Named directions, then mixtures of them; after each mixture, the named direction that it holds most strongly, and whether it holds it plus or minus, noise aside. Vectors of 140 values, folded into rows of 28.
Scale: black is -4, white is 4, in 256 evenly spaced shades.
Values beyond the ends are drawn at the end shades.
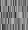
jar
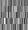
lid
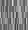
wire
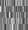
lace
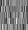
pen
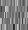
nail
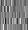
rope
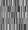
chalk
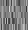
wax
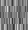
wire, minus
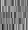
wire, minus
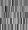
nail, minus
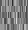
chalk, minus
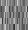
nail, plus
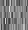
wax, plus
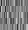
pen, plus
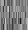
rope, minus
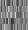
jar, minus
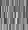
pen, plus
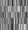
chalk, minus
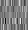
rope, plus
